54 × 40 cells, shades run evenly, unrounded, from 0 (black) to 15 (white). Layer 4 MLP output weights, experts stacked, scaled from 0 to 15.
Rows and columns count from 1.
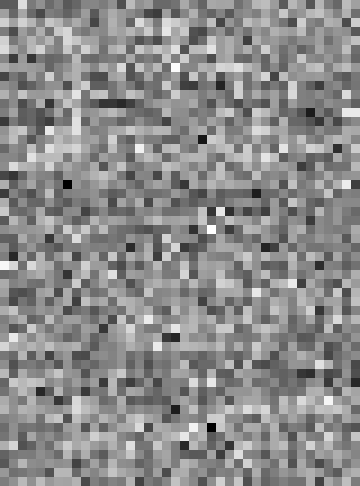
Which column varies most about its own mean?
24
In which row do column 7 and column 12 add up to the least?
45
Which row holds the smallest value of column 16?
54
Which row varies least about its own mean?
40
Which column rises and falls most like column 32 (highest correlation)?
35
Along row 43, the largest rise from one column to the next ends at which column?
13
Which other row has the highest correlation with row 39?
42
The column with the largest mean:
9
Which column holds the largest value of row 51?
27
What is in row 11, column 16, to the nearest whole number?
10
